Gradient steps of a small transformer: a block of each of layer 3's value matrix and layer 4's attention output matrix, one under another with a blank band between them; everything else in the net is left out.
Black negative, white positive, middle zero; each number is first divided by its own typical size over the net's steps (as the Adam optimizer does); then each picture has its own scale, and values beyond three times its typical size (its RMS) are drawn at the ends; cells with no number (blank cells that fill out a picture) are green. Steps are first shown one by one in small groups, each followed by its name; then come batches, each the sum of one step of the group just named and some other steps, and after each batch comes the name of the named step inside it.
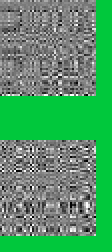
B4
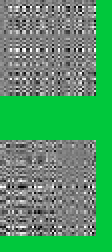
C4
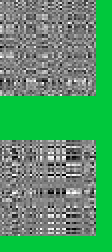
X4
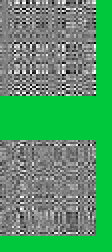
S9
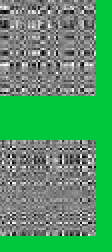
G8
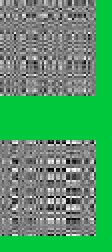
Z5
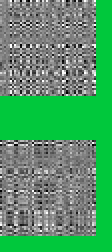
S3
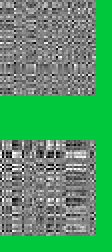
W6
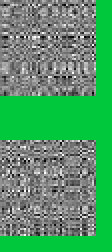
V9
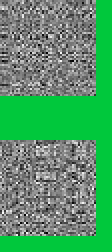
Z5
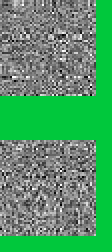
B4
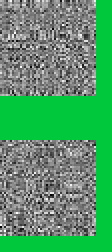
S3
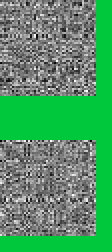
X4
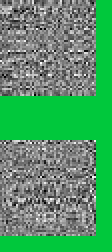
Z5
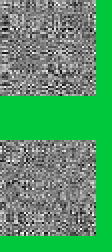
B4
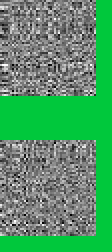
G8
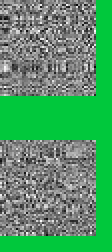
C4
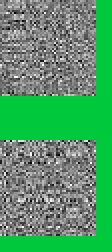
B4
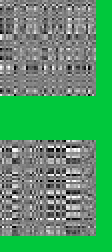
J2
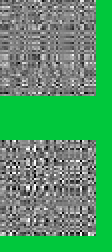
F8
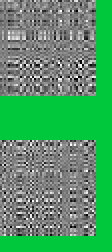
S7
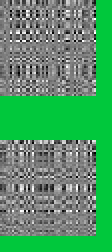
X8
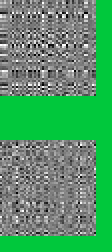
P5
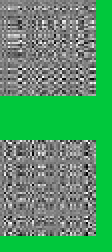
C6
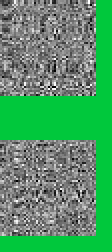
S7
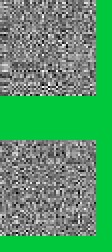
P5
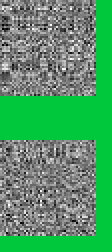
C6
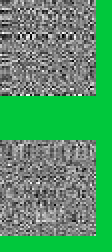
P5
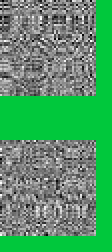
J2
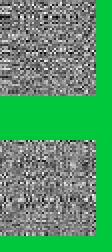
X8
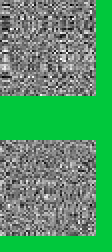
F8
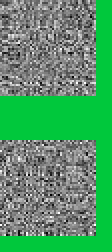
C6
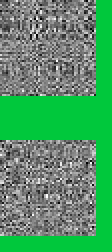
F8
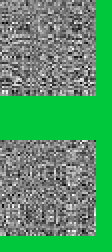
C6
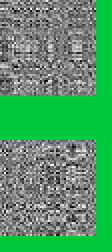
S7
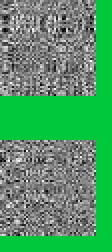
S7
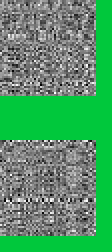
S7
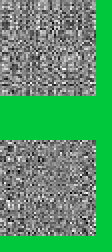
C6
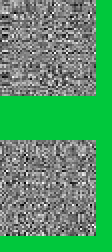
S7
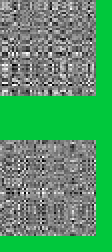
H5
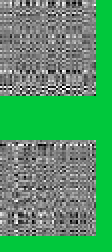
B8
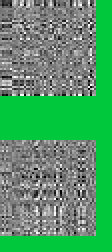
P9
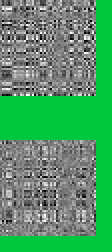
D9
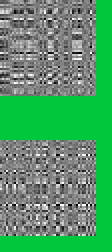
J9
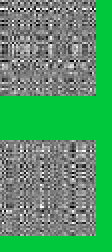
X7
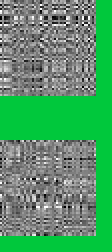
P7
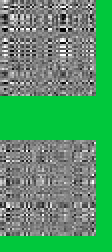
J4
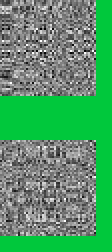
D9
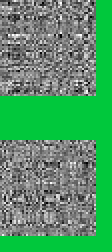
D9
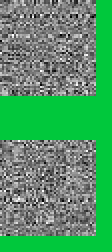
B8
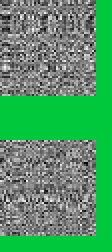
J9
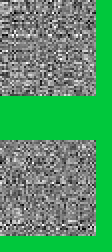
J9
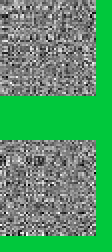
J4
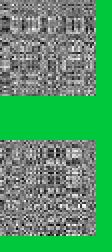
J9
